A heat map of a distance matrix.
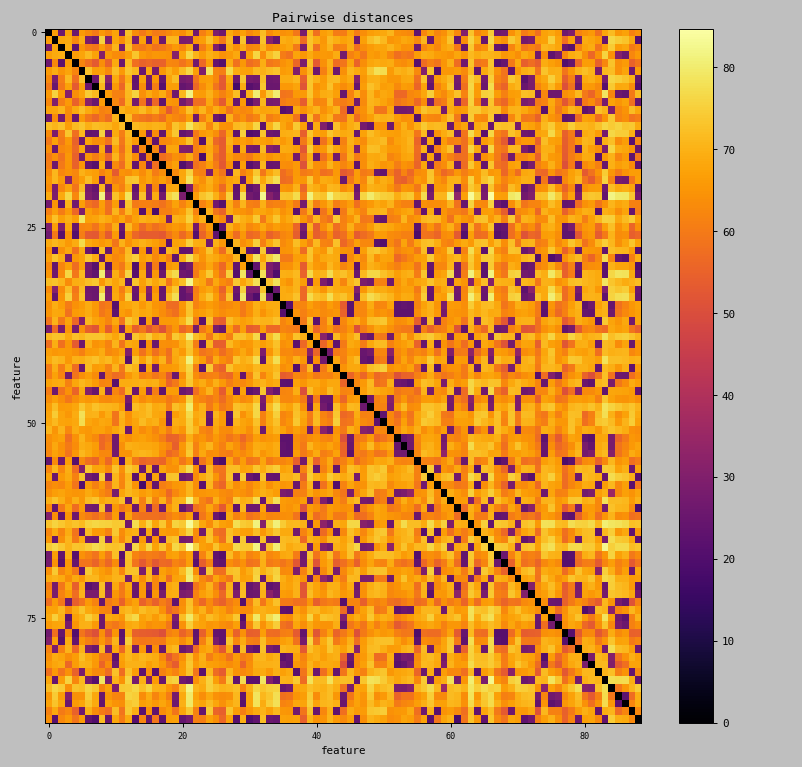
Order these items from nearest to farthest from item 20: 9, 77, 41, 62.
9, 77, 62, 41
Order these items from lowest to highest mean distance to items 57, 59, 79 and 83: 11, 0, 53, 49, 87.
53, 11, 0, 87, 49
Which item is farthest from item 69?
21
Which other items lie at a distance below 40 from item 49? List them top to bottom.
18, 24, 27, 50
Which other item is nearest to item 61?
88
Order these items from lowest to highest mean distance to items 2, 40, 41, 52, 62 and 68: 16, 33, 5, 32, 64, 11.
11, 16, 64, 5, 32, 33
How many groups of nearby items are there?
7
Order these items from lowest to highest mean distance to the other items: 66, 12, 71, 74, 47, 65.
71, 65, 47, 74, 12, 66
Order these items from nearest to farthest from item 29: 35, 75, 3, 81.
75, 3, 81, 35
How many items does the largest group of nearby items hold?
23
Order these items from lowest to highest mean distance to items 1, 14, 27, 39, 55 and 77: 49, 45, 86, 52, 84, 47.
47, 49, 52, 45, 86, 84
